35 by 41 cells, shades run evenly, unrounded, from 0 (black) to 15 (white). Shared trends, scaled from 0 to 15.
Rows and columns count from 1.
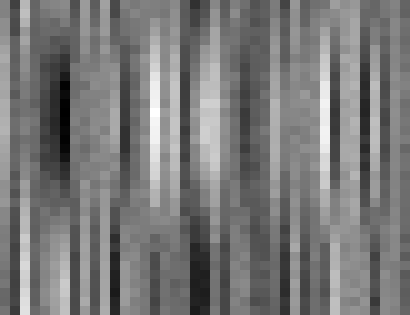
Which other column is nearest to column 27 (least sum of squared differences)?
4
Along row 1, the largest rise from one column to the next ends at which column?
3
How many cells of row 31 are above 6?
25
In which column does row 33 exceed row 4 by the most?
7
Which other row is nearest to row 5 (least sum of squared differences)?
23
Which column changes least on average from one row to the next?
40
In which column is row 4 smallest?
2
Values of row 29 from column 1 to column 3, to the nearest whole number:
7 4 12
